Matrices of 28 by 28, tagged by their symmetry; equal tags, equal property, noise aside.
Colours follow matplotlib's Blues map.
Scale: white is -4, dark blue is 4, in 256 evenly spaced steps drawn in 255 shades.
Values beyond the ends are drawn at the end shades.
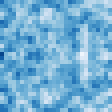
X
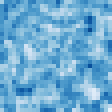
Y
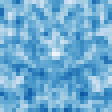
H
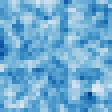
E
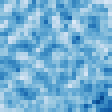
Y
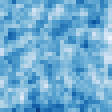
E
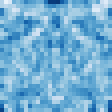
H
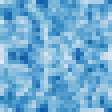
X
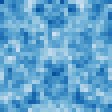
H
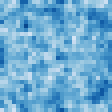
X
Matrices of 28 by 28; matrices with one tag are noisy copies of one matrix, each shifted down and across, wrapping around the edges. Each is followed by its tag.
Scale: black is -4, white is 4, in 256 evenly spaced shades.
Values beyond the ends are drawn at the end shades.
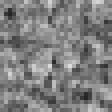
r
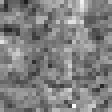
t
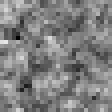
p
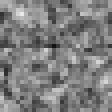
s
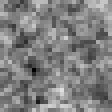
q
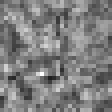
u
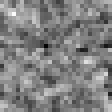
s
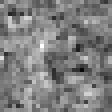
t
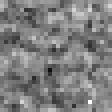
r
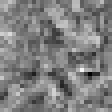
u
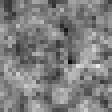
q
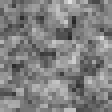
p
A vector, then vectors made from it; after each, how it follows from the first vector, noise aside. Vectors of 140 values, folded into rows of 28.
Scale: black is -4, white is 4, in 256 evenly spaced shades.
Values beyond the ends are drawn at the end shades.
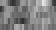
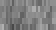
reversed, negated, shrunk.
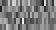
sign-scrambled.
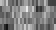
wrapped around.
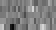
reversed, negated, partly zeroed.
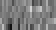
reversed, negated, partly zeroed.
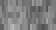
reversed, shrunk.
